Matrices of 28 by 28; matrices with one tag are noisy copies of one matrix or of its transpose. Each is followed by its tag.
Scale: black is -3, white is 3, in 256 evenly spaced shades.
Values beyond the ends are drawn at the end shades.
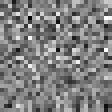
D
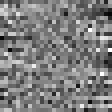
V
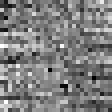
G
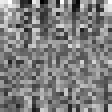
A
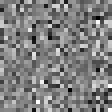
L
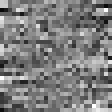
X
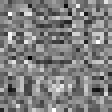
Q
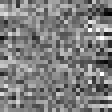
V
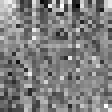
A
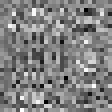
Q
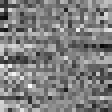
G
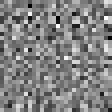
D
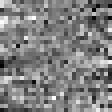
X
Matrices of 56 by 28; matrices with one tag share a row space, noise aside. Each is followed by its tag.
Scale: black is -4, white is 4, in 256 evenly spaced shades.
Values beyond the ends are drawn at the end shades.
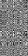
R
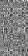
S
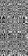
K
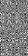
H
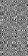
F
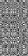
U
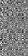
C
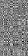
S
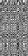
U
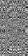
K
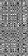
U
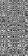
K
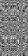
U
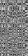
K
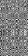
H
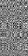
R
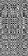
U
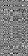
S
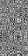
R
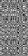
U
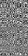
R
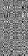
S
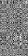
R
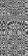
K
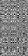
U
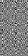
F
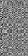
C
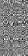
S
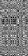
U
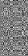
S
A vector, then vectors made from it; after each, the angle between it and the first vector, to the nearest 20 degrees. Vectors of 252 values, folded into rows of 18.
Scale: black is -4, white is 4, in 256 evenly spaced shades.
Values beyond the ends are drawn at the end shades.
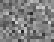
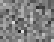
140 degrees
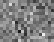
140 degrees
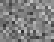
20 degrees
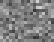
60 degrees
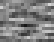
80 degrees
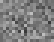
160 degrees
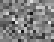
20 degrees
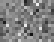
100 degrees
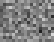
80 degrees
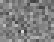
140 degrees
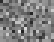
40 degrees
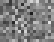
40 degrees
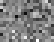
80 degrees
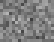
40 degrees
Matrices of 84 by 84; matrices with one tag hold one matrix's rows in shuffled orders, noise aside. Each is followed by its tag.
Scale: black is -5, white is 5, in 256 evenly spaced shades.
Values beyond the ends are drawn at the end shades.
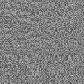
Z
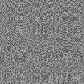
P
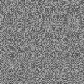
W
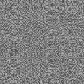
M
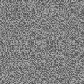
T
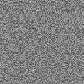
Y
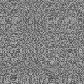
M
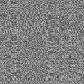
M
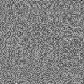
P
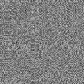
Z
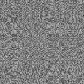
M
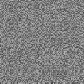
W
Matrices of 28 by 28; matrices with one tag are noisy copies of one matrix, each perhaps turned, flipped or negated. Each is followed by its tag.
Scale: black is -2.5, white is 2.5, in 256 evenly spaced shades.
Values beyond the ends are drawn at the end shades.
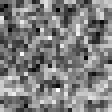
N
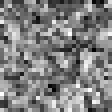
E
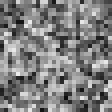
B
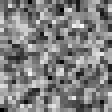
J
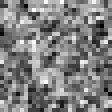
E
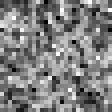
B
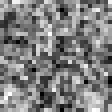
B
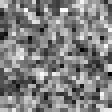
J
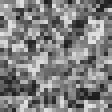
N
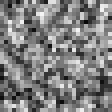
N
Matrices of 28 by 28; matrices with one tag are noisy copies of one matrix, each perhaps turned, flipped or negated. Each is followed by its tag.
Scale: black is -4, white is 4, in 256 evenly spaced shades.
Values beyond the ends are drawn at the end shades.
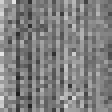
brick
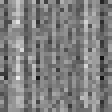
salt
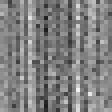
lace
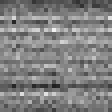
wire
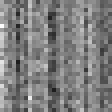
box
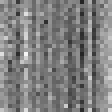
wire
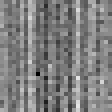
lace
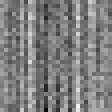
lace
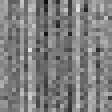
lace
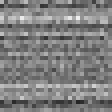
salt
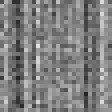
salt
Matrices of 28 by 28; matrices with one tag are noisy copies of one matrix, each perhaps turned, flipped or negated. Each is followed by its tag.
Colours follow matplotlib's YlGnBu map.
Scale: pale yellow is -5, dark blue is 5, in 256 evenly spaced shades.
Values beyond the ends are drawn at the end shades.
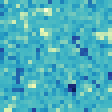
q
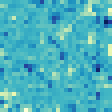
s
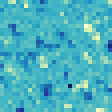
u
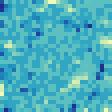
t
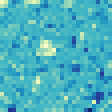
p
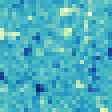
q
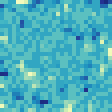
t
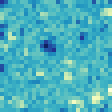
p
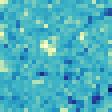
p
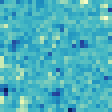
s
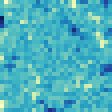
t
